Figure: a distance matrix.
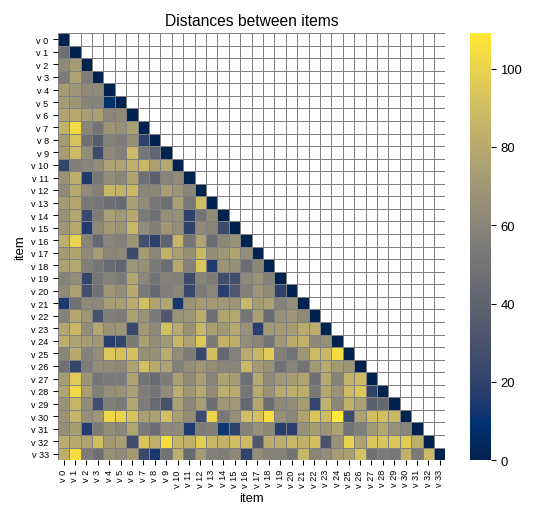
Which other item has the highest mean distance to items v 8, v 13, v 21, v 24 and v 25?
v 32
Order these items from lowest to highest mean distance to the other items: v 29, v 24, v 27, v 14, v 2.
v 2, v 14, v 29, v 27, v 24
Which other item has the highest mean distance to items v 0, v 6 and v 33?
v 30
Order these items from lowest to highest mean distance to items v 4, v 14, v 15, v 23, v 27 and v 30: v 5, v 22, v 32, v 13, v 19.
v 19, v 5, v 13, v 22, v 32
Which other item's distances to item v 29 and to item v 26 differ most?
v 1
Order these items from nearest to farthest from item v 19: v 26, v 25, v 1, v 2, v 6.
v 2, v 26, v 25, v 1, v 6
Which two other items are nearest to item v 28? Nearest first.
v 27, v 29
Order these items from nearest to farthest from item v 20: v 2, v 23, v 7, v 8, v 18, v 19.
v 19, v 2, v 8, v 7, v 18, v 23
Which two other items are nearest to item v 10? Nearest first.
v 21, v 0
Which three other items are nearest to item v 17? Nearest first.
v 23, v 6, v 32
